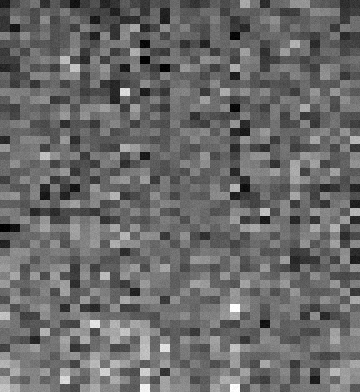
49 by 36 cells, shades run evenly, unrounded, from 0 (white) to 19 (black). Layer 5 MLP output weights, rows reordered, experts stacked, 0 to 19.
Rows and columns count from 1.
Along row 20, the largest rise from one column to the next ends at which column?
15
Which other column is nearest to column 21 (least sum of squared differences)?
20
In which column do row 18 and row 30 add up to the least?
32
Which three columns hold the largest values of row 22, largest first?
24, 8, 31
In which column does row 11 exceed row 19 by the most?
13
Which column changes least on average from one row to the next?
18
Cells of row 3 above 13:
12
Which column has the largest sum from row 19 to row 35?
36
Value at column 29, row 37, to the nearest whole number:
11
